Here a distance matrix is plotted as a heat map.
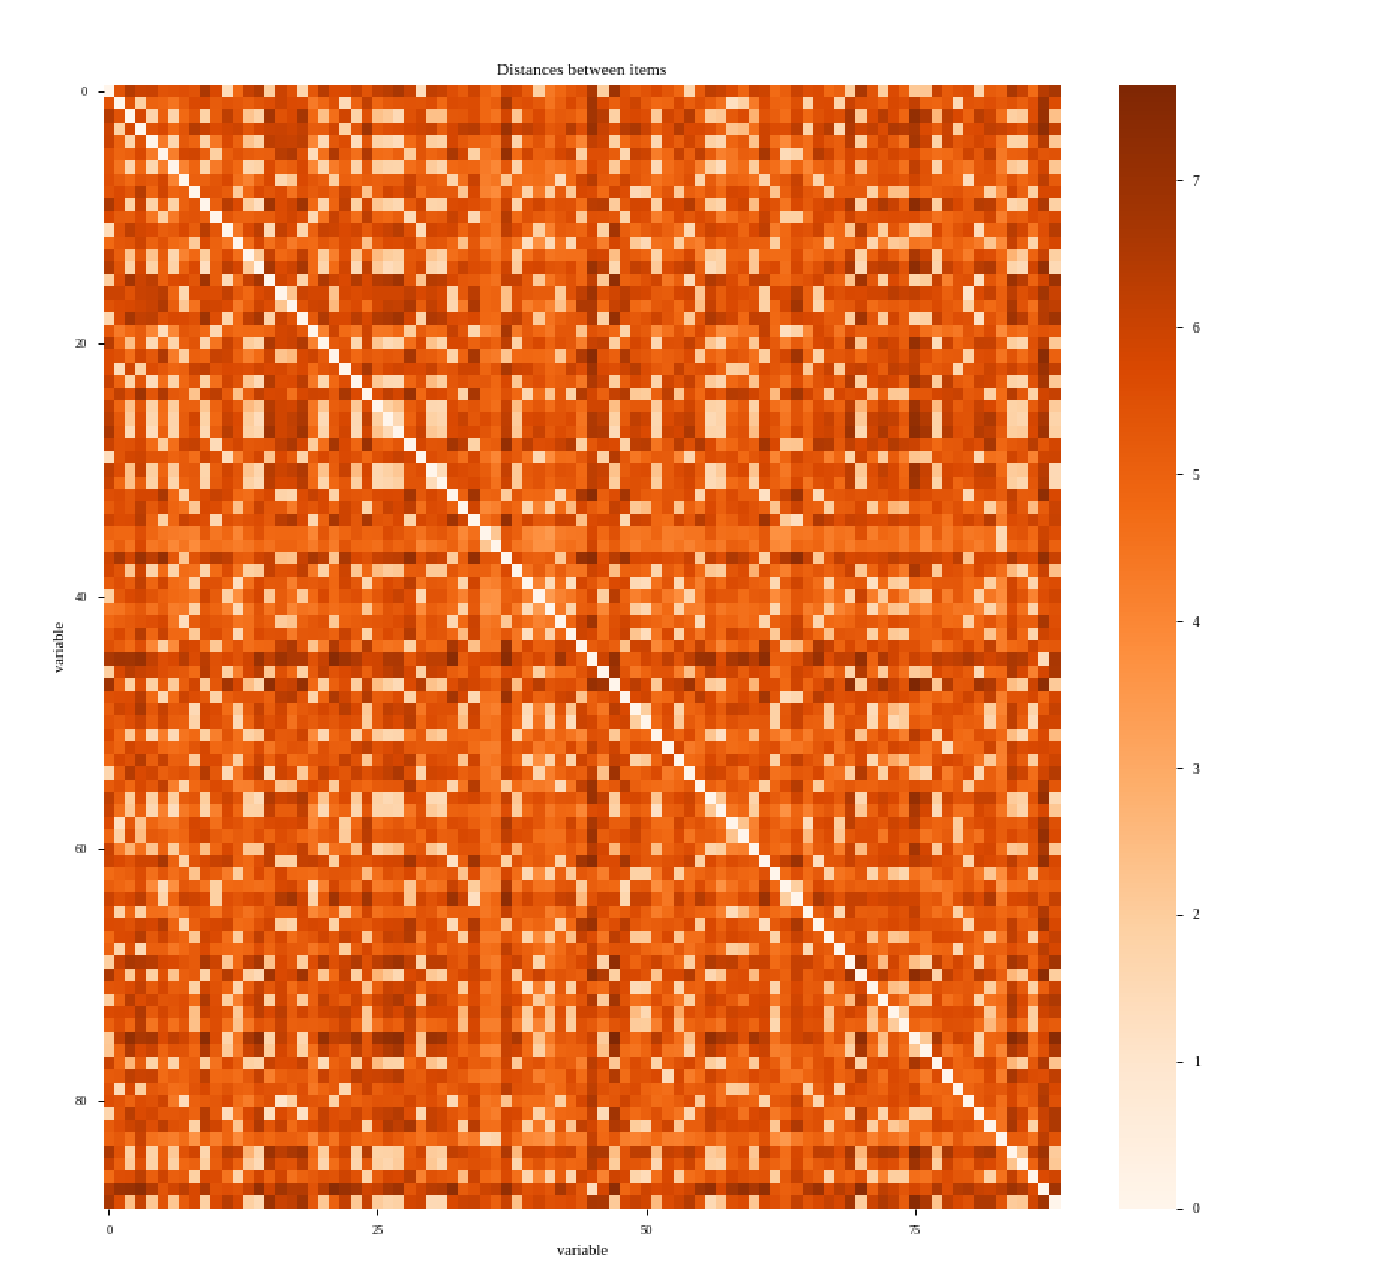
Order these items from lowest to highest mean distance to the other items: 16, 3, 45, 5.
5, 16, 3, 45
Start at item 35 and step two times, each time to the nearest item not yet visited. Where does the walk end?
36
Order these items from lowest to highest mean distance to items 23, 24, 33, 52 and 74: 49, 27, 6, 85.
49, 6, 85, 27
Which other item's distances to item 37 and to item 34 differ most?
64
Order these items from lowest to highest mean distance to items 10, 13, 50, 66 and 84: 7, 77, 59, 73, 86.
77, 7, 86, 73, 59
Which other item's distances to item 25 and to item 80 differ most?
16
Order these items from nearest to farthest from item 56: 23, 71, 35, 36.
23, 36, 35, 71
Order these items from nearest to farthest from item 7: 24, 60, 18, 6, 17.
17, 6, 60, 24, 18
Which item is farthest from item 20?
75
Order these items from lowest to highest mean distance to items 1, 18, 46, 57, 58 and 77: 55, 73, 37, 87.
55, 73, 37, 87
